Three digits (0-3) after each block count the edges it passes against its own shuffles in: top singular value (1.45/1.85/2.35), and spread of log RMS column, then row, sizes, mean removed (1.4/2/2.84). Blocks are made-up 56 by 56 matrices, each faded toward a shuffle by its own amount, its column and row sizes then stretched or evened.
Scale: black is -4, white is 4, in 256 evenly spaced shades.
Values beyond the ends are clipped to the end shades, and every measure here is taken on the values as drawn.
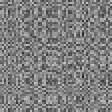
3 2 1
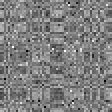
3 0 0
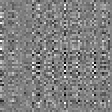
3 3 2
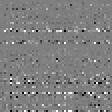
2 1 3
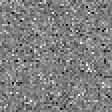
0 0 1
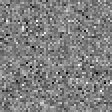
0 0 1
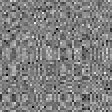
3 1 0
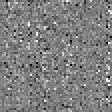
0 2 0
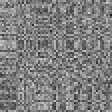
3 2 0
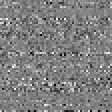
0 0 3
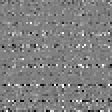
1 1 3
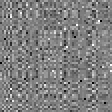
3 2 0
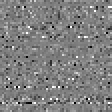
1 0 3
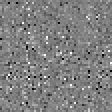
1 1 1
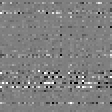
1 1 3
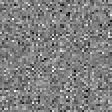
2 1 1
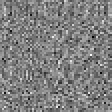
2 1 1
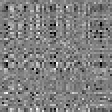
3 2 2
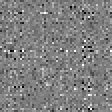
0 2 2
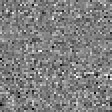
0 1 2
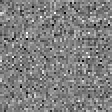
1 1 1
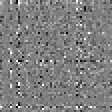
2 2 2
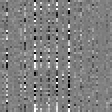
3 3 0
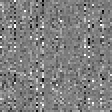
1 3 1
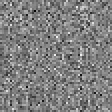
2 1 0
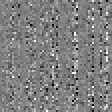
1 3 0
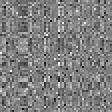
3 2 0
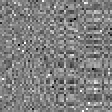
3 1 0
